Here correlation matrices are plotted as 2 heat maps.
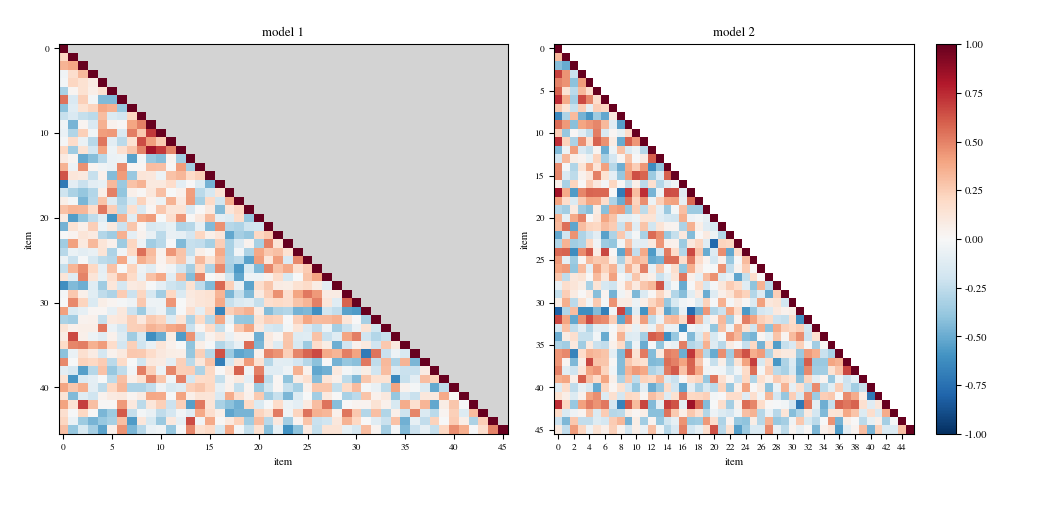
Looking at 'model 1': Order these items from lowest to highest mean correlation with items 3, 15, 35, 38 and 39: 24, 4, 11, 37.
24, 11, 4, 37
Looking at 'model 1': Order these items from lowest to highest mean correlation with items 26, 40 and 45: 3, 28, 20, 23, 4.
4, 20, 23, 3, 28
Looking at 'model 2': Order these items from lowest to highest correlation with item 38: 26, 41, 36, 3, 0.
26, 3, 36, 41, 0
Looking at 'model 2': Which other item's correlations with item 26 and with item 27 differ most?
16
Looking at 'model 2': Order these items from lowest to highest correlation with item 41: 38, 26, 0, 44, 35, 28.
28, 26, 44, 0, 35, 38
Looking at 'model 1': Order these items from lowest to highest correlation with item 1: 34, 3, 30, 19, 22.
22, 3, 19, 30, 34
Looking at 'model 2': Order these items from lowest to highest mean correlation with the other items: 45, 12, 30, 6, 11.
12, 45, 30, 6, 11
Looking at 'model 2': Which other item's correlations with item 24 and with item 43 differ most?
1
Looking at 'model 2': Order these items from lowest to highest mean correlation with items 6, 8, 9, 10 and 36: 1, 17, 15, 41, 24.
41, 1, 24, 15, 17
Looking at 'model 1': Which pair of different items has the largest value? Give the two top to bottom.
9, 12
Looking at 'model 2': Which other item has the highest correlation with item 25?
37
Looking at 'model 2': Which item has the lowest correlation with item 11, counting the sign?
31
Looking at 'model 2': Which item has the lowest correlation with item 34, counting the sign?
14
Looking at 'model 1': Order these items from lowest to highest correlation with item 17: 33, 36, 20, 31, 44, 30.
36, 30, 20, 33, 44, 31
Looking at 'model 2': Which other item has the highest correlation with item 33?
40
